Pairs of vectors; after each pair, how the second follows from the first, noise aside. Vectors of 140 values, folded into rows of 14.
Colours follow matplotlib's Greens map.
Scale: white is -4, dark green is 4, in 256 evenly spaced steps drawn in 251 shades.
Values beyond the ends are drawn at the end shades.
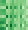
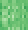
wrapped around, negated, shrunk.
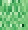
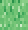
partly zeroed.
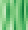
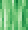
reversed, negated.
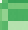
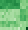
reversed, negated.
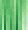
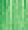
reversed, negated, shrunk.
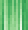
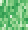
shuffled.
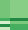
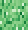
shuffled.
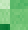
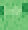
wrapped around, negated, partly zeroed.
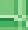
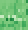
partly zeroed.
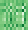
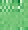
wrapped around, negated, partly zeroed.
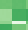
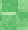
wrapped around, shrunk.
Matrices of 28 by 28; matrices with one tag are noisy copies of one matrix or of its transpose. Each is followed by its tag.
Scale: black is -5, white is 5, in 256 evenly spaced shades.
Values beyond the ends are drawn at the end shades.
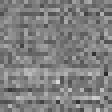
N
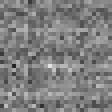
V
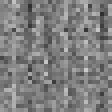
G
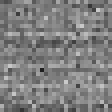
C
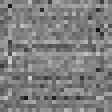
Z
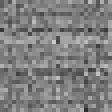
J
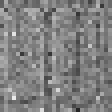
Z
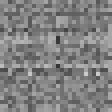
J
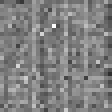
C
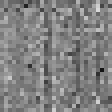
Z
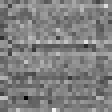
Z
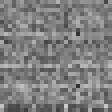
C
